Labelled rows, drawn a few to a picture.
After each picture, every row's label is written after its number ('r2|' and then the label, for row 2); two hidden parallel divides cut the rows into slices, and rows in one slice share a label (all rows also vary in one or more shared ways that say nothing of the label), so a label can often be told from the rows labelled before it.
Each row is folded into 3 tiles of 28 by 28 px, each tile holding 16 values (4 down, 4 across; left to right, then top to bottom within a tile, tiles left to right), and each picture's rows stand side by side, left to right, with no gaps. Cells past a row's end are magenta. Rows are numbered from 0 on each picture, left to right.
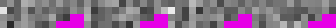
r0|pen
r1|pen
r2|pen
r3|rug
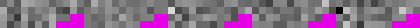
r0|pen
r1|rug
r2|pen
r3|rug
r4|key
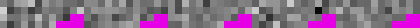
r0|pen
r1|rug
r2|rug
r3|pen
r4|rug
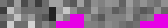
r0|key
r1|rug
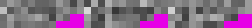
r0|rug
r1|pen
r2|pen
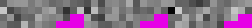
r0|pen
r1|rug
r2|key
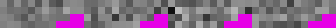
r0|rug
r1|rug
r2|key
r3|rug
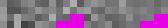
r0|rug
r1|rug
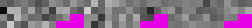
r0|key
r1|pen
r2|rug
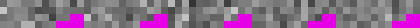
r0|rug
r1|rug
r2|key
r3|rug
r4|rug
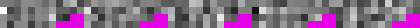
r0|pen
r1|pen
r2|pen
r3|key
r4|key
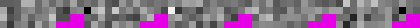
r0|pen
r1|key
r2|pen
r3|rug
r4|pen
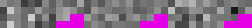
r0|key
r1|rug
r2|pen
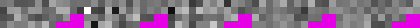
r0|key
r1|pen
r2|key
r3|rug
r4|rug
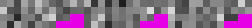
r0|pen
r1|key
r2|pen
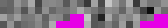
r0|rug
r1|pen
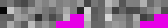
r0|key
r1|pen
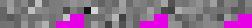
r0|rug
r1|key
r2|rug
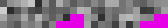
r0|pen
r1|pen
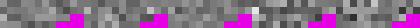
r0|rug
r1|rug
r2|rug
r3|pen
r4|rug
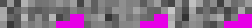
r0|pen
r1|rug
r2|pen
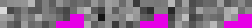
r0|pen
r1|pen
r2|key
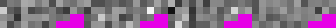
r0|pen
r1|key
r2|key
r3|rug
